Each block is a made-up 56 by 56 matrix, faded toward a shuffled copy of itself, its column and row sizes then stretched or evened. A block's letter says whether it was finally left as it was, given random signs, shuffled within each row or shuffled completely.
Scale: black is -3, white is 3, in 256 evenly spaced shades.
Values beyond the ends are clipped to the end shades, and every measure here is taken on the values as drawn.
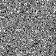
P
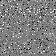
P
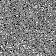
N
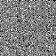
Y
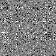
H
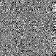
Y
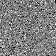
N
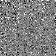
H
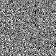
H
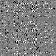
Y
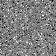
N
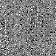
Y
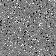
N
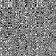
Y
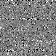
P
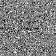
P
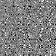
Y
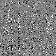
H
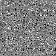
P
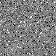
P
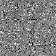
H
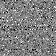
P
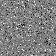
N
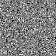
P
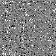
H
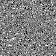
P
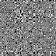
Y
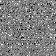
P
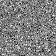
N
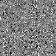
H
